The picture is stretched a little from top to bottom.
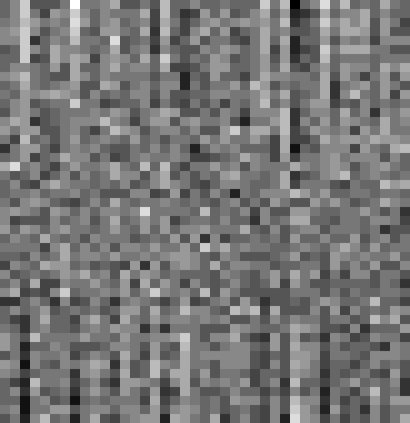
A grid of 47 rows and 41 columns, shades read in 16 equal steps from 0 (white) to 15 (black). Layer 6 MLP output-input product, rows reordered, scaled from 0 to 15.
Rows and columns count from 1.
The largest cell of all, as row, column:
1, 30
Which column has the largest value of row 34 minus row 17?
41
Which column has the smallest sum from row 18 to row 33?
7
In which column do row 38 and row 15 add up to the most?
36
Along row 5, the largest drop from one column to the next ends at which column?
12
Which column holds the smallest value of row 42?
16
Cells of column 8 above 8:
17
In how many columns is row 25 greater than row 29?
16
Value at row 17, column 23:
8
